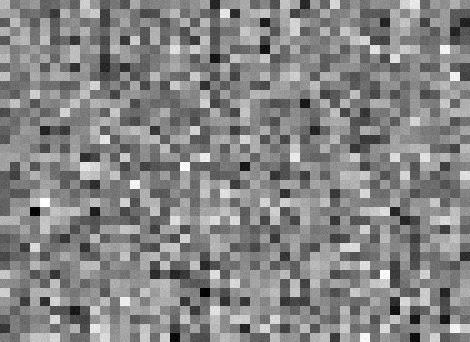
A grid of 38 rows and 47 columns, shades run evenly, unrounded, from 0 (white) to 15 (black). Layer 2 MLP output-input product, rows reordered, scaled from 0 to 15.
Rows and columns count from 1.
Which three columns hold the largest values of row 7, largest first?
22, 11, 39
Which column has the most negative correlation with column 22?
9
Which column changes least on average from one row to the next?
3
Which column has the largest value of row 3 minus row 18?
43
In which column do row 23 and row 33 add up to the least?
5
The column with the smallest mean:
30
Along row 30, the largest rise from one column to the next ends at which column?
21
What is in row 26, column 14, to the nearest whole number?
4
